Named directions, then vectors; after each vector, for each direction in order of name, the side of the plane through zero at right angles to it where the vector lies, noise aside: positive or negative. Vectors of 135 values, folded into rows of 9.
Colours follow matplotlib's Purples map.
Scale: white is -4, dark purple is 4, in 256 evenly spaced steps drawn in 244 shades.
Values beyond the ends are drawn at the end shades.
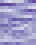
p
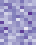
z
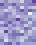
positive, negative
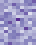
positive, negative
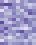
positive, positive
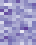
negative, negative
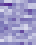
positive, positive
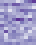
positive, negative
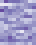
negative, negative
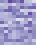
negative, positive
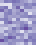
negative, negative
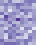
positive, negative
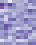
positive, positive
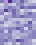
negative, positive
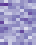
positive, positive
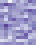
positive, positive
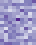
positive, negative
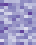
positive, positive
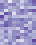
positive, negative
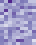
negative, positive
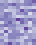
positive, negative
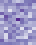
positive, negative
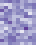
negative, negative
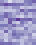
positive, negative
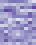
negative, positive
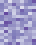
positive, negative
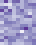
negative, negative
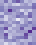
negative, positive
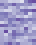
positive, negative
